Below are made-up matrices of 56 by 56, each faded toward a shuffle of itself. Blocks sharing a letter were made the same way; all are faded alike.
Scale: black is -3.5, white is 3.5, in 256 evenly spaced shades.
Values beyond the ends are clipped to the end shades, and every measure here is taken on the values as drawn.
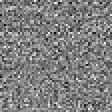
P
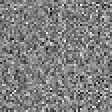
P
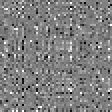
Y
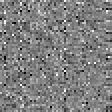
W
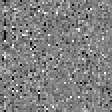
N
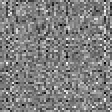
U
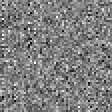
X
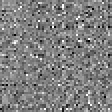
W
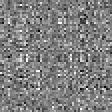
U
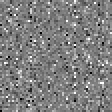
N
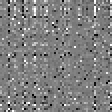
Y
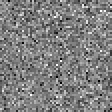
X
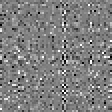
Y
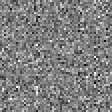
X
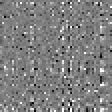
Y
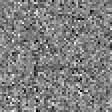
X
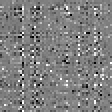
Y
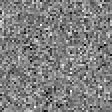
X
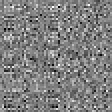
U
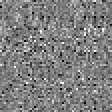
W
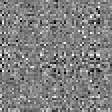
U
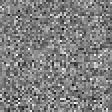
P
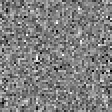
X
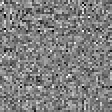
P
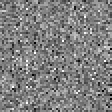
X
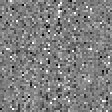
N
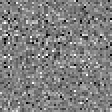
W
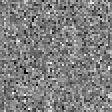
X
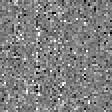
N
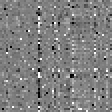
Y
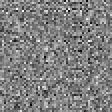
P
